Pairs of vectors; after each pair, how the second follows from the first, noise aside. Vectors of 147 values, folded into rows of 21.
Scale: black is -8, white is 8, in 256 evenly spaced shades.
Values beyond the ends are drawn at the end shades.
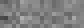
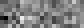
scaled up.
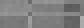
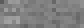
reversed, negated, partly zeroed.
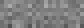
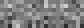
scaled up.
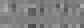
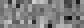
wrapped around, scaled up.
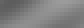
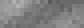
negated.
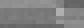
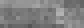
copied.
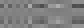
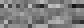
scaled up.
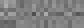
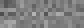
negated.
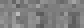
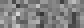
scaled up.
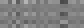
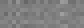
negated, shrunk.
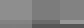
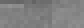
reversed, shrunk.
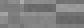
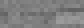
negated, partly zeroed.
